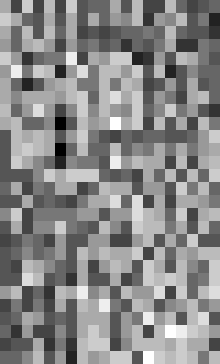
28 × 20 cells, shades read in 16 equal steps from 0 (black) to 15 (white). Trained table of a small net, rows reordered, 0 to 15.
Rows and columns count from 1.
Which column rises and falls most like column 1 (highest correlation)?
7
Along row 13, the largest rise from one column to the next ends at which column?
11
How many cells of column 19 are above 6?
20
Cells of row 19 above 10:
2
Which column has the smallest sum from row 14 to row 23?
1
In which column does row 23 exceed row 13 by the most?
6
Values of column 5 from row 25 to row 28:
5 4 3 5
